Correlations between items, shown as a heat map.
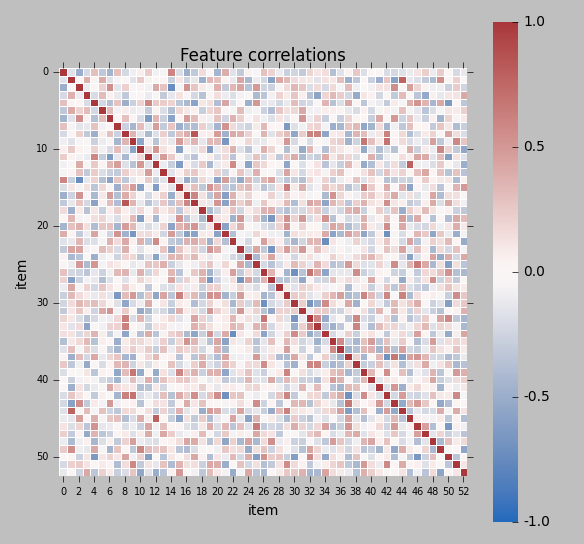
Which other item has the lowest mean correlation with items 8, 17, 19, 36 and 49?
37
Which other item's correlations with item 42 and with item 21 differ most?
9
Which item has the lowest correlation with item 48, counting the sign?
21
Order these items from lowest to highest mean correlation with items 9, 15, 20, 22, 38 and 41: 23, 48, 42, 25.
25, 23, 48, 42
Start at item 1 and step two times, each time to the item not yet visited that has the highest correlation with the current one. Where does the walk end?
29
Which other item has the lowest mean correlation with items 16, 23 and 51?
14
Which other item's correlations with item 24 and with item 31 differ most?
27
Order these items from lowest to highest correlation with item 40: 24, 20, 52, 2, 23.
23, 2, 20, 52, 24
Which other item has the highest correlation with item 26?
32
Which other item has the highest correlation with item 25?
46
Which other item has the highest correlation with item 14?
0
